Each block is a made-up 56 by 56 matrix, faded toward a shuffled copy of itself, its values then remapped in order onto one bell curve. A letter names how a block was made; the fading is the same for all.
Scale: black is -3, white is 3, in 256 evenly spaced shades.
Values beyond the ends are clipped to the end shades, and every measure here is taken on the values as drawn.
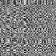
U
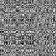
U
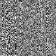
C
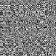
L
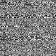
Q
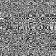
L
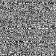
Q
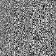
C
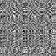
U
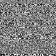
Q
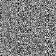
C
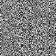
C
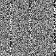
C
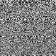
Q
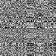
L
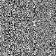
C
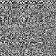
L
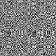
U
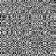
U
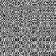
U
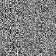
C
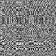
U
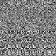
L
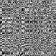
U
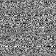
Q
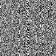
C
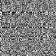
L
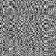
U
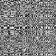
L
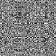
L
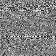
Q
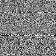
Q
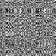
U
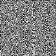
C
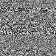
Q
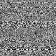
Q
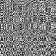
U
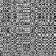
U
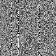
C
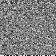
Q
